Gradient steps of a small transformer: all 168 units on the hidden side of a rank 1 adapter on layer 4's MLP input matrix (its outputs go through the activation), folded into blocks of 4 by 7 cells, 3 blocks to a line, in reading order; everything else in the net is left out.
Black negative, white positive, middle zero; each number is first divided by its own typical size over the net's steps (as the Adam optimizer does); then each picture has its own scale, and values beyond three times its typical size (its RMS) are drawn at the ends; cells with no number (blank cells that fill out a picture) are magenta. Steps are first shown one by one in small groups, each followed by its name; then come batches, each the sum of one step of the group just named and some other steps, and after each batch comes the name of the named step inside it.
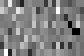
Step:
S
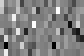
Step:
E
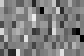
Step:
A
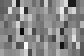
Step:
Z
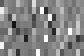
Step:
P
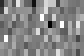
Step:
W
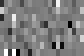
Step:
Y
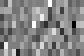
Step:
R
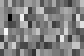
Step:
P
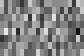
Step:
A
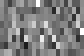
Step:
E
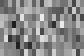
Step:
W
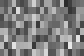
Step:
A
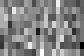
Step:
S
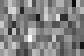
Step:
Y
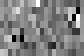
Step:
S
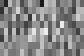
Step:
W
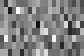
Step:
S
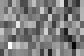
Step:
P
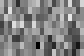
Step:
R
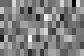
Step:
P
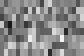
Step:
R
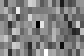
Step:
S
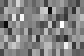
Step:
W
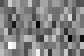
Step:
P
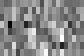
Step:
Y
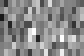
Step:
R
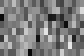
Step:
A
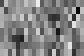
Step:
Y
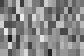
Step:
W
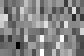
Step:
A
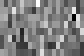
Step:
S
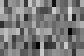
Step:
A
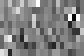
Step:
S
